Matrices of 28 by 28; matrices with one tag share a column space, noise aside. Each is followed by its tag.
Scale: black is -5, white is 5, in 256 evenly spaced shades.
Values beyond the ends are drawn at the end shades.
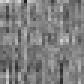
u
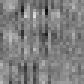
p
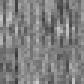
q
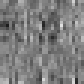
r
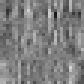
p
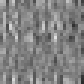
r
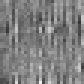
q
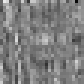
u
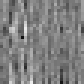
q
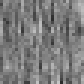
q
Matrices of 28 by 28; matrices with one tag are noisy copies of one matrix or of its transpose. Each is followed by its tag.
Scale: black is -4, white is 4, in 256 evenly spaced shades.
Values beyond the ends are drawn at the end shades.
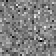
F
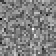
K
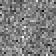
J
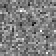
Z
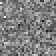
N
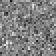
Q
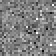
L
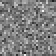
Q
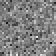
L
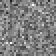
Q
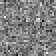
N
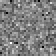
Q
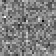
N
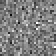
J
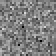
F
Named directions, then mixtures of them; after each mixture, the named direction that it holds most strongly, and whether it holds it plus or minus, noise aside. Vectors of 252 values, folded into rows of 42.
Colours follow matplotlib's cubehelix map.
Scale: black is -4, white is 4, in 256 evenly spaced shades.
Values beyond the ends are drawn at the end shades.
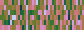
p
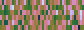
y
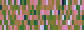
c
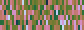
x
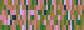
p, minus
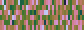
p, plus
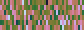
x, plus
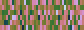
p, plus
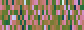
p, plus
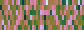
c, plus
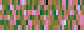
x, plus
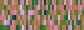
p, minus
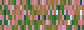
y, plus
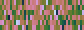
x, minus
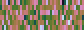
c, plus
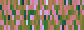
x, minus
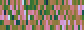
x, plus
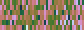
p, plus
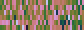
x, minus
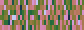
p, plus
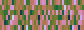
y, plus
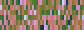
c, minus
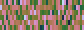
c, minus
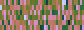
c, minus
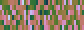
x, plus
